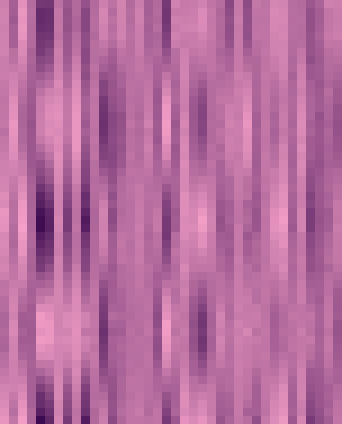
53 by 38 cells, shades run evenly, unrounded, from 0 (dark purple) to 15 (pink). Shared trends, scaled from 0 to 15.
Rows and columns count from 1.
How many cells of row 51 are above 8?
30
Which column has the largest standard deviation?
5
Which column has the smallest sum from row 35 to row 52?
12
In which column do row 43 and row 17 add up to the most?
19
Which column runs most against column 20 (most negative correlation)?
34
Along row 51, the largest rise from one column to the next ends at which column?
7
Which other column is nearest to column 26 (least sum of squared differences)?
17
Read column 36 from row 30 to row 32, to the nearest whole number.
8 8 8
